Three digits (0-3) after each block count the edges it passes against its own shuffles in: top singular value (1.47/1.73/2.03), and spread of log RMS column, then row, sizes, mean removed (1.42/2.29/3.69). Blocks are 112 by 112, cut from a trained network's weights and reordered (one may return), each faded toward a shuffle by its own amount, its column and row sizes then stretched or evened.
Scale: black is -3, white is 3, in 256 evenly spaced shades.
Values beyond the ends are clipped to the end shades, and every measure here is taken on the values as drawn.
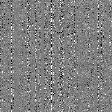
1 3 0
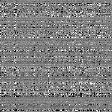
2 2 3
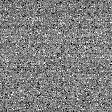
0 0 0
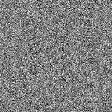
2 1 0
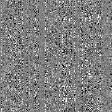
0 3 1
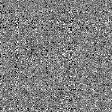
0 2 2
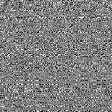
3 0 3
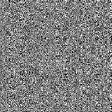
2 2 0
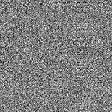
3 0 1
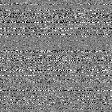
2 0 3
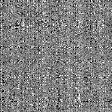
2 1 2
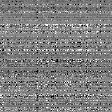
3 2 3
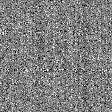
0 0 1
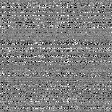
1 1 3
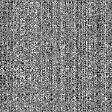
3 1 2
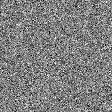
0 0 0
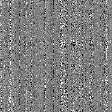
1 3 1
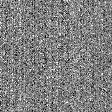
1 1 0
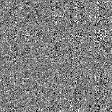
2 2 2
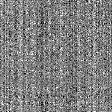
3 0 2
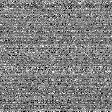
2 0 2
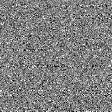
2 0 2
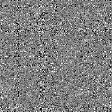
1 2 2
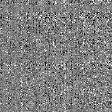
0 2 2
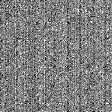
2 1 1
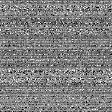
3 0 2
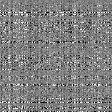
3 1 3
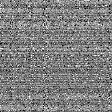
3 1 1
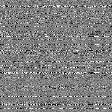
3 0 3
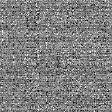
2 2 0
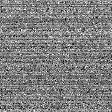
3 0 1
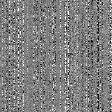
2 3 0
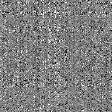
0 2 2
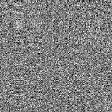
3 1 1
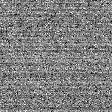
2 0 0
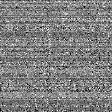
3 1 1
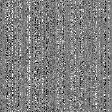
2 3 0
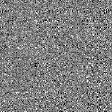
1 2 2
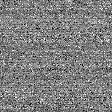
1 0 1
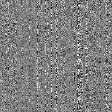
1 3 0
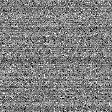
2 1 0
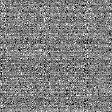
2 2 1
